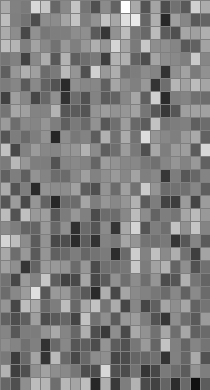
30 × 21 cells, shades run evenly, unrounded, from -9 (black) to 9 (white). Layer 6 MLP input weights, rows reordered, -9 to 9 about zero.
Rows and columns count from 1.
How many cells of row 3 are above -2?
16
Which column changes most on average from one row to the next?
20
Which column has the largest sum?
14
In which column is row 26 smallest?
11
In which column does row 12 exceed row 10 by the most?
21
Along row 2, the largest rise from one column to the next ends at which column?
18
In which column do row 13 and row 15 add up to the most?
15
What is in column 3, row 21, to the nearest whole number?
-5
